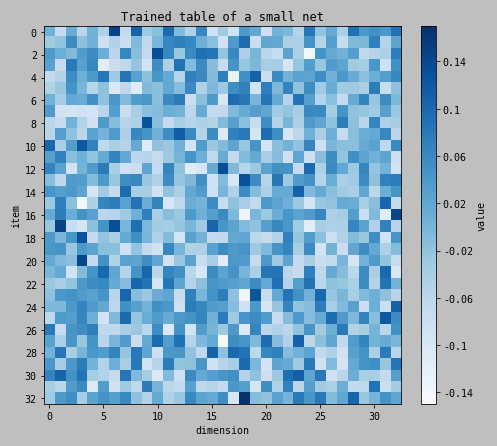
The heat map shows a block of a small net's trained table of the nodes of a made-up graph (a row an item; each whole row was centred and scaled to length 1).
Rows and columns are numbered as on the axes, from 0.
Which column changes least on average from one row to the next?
26
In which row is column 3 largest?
20
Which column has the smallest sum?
27
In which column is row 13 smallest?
17
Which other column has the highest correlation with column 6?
31
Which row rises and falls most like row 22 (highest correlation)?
21
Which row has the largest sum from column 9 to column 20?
25
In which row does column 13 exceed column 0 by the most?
4
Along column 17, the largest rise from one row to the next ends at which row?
5
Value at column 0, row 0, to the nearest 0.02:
0
